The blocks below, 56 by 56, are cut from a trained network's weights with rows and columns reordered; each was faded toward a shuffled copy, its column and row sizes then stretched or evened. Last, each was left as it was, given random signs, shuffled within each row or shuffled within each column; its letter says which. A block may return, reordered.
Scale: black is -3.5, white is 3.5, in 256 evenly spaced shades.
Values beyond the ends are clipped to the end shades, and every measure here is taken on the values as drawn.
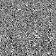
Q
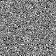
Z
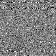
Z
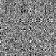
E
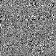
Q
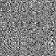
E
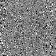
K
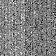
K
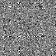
Q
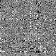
Q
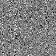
K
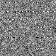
Z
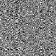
E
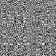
E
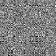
E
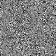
K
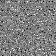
Z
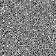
K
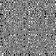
E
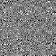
E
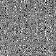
Q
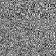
E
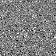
Z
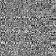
E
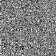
Q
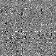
Q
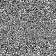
Z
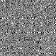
E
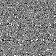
Z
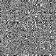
Q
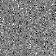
K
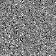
K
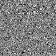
Z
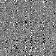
Q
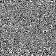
Z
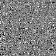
Q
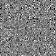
Q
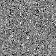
K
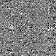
Q
